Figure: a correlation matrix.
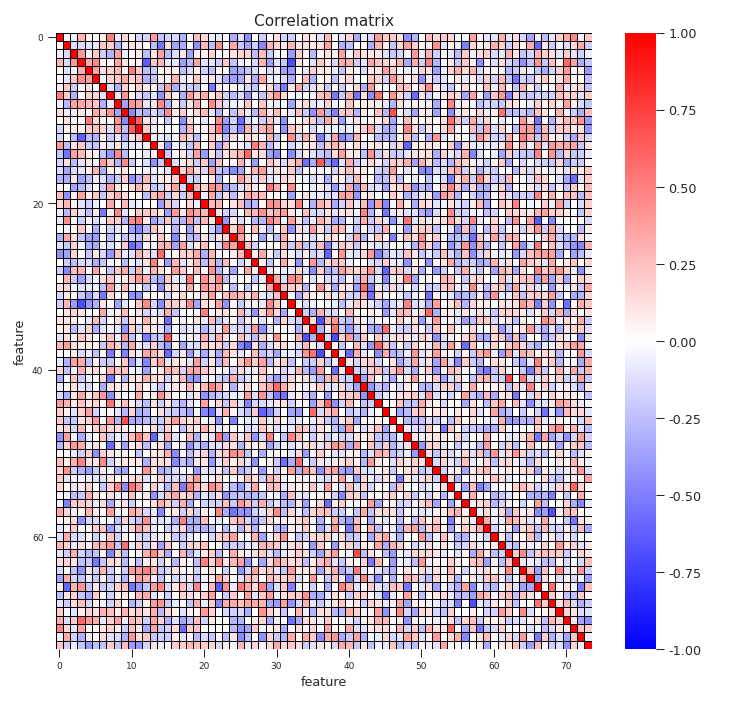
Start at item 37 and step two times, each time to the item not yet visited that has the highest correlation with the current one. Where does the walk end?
7
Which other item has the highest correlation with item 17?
58
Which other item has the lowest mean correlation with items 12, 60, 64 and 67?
3
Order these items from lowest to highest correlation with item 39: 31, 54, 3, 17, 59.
54, 59, 17, 31, 3
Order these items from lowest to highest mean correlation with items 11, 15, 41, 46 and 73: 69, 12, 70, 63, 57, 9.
70, 63, 12, 57, 69, 9
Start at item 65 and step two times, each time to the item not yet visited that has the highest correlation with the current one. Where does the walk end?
30
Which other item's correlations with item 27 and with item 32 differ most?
48
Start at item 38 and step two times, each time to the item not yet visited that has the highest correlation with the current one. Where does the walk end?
45
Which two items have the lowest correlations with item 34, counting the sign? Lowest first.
36, 15
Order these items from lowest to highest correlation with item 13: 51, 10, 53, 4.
4, 10, 53, 51
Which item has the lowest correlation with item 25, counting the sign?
10
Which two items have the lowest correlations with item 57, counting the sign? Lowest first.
68, 24
